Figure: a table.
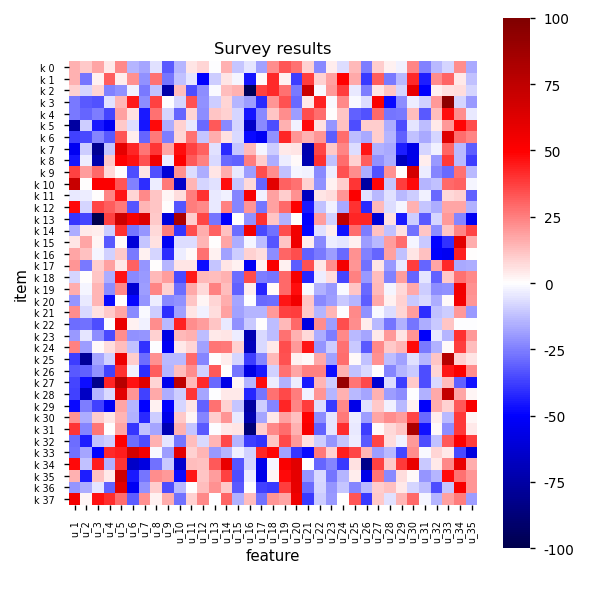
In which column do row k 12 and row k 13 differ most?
u_3
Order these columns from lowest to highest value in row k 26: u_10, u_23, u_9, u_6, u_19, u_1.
u_23, u_1, u_9, u_6, u_10, u_19
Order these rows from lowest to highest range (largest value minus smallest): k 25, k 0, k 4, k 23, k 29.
k 0, k 4, k 23, k 29, k 25
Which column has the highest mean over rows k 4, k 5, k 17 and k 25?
u_33
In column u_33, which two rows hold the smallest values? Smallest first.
k 16, k 15
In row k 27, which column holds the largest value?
u_24
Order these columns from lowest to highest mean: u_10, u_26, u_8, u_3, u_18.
u_26, u_3, u_10, u_18, u_8
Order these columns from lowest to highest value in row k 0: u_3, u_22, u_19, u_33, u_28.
u_22, u_33, u_28, u_3, u_19
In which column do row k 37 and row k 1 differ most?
u_20
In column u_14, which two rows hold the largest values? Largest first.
k 34, k 10
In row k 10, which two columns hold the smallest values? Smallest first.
u_26, u_10
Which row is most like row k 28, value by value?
k 25
